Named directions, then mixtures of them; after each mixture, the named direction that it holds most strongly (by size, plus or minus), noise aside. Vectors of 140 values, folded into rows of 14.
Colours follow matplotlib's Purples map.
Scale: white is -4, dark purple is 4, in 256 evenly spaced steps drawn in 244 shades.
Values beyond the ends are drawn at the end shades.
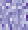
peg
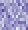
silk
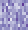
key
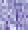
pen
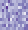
key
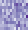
pen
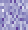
silk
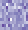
peg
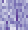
pen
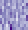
peg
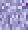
peg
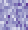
pen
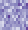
silk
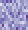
silk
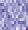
silk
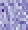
silk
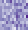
pen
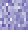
key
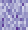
silk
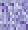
key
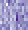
key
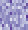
peg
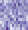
silk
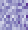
peg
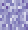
peg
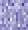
key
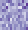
peg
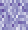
silk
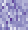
pen
